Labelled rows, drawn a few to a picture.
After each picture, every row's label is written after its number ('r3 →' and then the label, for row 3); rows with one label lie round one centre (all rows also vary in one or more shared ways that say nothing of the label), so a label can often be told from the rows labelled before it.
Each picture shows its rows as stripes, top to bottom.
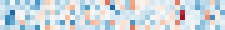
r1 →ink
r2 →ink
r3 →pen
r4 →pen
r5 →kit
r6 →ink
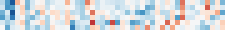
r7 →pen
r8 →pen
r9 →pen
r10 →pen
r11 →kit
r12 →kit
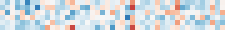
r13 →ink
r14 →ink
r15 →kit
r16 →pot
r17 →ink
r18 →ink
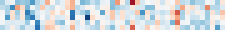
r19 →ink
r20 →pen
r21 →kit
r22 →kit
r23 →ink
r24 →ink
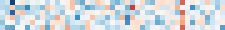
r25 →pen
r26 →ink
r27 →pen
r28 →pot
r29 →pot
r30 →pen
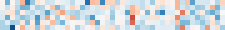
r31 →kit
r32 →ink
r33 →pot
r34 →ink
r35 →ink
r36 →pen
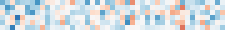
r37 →ink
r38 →pen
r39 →kit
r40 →pot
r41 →pot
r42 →pen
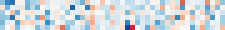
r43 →pen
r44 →kit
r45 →pot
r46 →pen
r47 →pot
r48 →pot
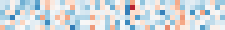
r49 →ink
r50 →ink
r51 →pot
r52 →pen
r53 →pot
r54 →kit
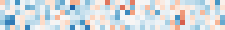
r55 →ink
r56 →kit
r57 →pot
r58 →pen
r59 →pen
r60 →kit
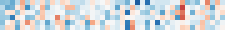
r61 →pen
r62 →pen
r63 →pot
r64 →pen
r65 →pot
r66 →pot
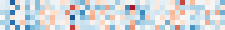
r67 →pen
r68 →ink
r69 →pen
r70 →kit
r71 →pen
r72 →ink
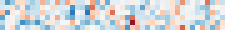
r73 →pen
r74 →kit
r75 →kit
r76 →pot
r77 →ink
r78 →pot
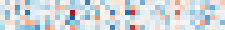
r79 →kit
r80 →pot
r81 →ink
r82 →kit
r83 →pot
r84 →ink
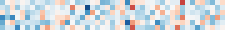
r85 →pot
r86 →ink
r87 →kit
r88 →pen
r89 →pot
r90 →ink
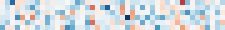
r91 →pen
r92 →kit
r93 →ink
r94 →pot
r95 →kit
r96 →pot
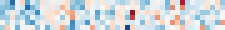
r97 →pen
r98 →pen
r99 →ink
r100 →ink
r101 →kit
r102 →pot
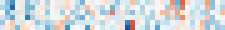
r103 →pen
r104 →pen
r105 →kit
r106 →pen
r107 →pot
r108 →pot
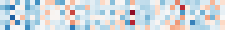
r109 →ink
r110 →pen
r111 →ink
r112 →pen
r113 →ink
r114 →kit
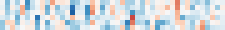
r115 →kit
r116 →kit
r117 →kit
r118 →ink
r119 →pot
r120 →pot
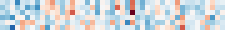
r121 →ink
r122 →ink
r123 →ink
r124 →pen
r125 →pot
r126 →pen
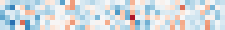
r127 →ink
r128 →pen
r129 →pot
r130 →ink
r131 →pen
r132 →pen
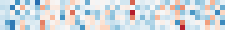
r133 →ink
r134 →pen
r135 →ink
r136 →ink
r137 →pen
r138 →pen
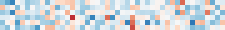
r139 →pen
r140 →ink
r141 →pen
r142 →ink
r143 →pot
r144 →ink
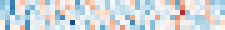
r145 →pen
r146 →pen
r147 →pen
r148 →ink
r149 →kit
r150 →kit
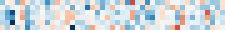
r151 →pot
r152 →kit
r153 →pen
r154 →pen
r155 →pen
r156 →kit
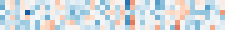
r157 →pot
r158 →pot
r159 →kit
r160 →pot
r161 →ink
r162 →ink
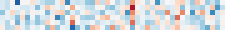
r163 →pot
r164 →ink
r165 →pot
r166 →ink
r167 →ink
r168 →kit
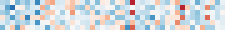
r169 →ink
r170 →pen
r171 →ink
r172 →pen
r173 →ink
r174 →pot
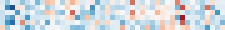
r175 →ink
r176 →pen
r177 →ink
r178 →pen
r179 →pen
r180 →kit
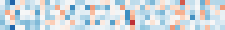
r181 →pen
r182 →kit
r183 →pot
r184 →pot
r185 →ink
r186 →pen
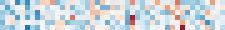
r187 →ink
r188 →kit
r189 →pen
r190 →ink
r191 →pot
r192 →pen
